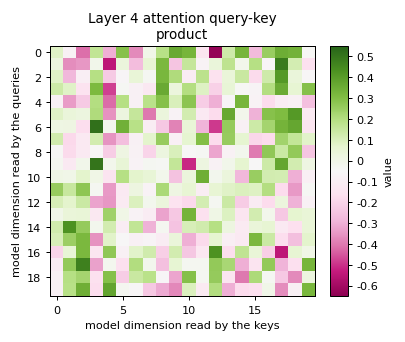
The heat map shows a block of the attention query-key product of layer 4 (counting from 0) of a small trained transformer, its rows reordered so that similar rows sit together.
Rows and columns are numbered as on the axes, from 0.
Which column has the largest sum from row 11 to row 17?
2
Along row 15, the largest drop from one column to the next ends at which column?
3
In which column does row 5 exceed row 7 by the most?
16
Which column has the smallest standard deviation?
0
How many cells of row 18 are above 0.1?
8
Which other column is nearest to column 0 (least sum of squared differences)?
13
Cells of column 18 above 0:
11
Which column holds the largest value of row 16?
12
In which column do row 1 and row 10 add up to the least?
4
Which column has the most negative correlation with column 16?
7
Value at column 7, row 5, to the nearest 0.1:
-0.4
